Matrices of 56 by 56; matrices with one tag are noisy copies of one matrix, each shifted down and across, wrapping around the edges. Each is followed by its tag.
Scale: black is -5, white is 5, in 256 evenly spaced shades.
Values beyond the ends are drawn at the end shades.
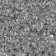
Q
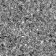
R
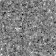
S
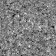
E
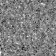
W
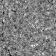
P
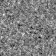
R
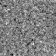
E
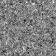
Q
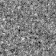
R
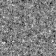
Q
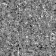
W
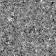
S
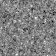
R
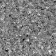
E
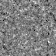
P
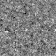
Q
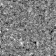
E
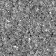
W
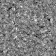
E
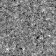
E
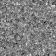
Q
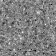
S
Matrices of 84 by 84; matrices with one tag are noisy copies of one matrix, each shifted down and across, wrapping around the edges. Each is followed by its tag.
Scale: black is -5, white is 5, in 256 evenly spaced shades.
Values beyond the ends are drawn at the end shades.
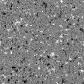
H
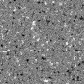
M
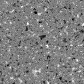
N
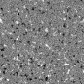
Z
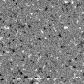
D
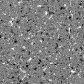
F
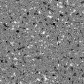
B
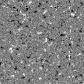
F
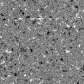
D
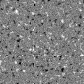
Z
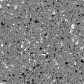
M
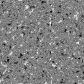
F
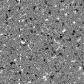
F
